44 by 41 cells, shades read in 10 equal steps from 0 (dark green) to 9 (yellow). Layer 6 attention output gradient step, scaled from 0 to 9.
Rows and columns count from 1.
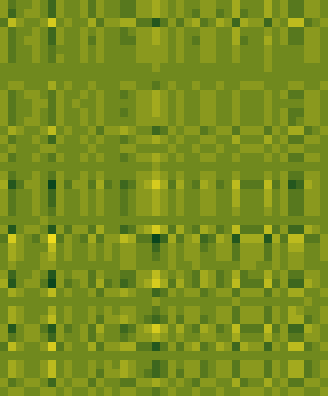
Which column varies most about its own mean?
7
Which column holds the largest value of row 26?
20
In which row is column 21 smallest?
27
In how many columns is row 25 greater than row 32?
17
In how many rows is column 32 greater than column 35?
1
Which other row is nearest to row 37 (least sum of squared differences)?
26
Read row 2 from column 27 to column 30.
5 3 4 6
